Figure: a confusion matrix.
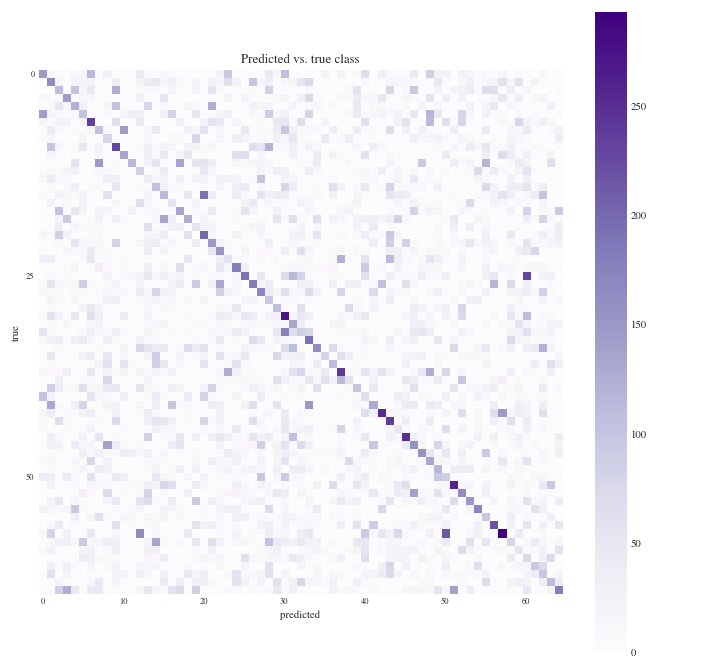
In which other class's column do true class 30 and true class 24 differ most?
60
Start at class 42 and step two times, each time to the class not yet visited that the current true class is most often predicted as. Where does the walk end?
50
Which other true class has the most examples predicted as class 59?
6
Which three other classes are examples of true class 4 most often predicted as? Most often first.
21, 9, 13
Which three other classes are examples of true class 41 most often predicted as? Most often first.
33, 1, 16
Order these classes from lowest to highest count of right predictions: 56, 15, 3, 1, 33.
15, 3, 1, 33, 56
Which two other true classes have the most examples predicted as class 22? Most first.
26, 27
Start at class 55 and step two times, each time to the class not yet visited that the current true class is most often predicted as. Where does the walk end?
10
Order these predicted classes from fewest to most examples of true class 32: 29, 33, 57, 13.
57, 13, 29, 33
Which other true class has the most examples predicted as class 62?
34
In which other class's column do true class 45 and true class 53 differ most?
31
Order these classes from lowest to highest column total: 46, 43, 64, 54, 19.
54, 64, 19, 46, 43
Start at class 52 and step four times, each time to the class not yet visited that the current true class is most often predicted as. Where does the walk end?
13
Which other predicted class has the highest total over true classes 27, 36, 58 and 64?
14
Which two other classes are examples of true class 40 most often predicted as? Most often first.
0, 20
